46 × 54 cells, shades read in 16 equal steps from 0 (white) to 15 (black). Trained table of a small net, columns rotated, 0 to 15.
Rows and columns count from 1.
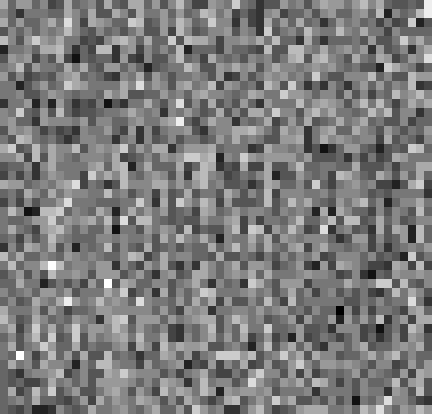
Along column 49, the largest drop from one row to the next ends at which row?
45
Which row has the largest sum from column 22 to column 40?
38
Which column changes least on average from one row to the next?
12
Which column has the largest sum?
47
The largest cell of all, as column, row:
43, 35
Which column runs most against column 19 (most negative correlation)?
28
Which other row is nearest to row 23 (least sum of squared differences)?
4
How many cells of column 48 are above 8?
19
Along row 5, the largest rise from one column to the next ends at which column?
23
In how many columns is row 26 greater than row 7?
20
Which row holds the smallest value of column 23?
14
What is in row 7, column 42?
7
